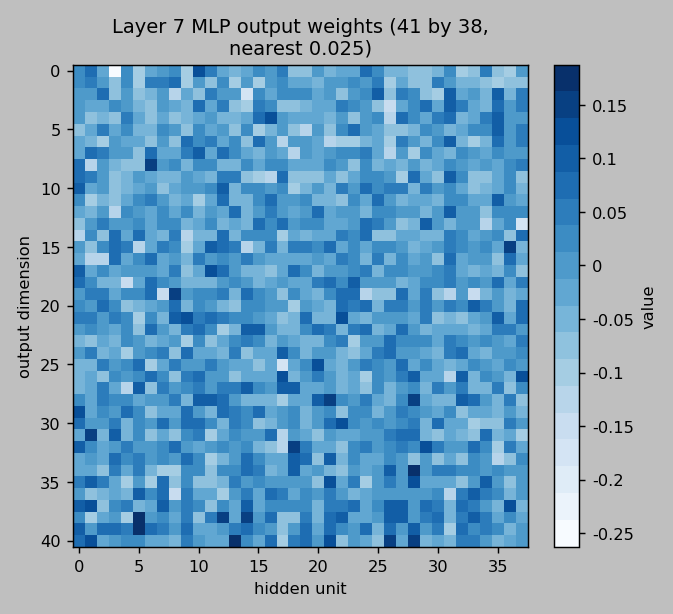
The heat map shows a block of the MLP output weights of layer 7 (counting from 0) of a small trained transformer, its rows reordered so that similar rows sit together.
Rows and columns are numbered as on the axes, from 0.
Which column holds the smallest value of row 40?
17
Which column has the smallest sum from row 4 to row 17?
1
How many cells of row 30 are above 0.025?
11
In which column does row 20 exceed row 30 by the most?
33
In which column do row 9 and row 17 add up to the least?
16
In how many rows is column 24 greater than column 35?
22
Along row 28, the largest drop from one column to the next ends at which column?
29
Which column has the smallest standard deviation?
25
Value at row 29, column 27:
0.05
